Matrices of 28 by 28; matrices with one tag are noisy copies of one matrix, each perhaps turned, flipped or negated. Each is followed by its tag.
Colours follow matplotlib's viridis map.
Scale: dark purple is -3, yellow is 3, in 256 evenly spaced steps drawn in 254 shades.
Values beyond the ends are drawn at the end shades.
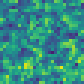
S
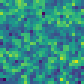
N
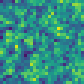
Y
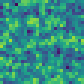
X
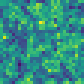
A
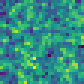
N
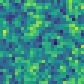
N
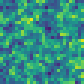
N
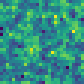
S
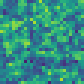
A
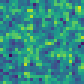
S
